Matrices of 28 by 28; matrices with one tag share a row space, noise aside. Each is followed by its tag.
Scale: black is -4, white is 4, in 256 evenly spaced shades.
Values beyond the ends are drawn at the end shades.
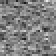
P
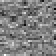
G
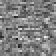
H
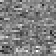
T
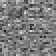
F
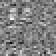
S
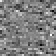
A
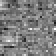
G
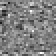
F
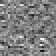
F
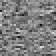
A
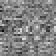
T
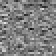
F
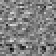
S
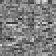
H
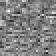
P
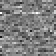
T
